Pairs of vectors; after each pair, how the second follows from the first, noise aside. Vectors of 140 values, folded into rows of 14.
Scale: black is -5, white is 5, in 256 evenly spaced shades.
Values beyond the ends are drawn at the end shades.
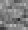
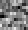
wrapped around, scaled up.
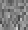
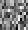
negated, scaled up.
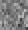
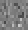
negated, partly zeroed.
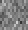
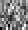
wrapped around, scaled up.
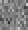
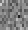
wrapped around, negated.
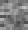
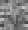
copied.
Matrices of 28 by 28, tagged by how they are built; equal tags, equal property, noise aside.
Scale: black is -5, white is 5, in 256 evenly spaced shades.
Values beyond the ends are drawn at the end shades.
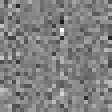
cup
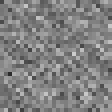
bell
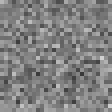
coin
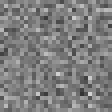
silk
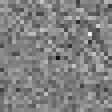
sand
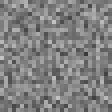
coin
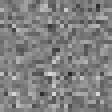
silk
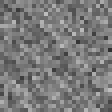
bell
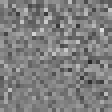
sand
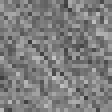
bell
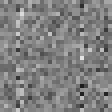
cup
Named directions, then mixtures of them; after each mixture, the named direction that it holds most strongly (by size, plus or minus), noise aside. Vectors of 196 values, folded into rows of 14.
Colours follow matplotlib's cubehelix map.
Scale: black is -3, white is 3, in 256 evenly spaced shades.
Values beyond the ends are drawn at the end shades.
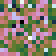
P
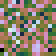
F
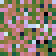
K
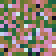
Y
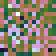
F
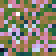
F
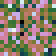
P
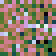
K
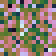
F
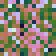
F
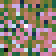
Y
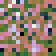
F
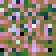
F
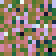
K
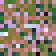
K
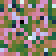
P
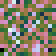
F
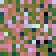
K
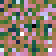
F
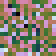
Y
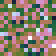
Y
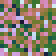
P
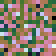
Y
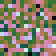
Y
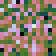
F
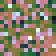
Y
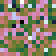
P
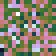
F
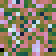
F
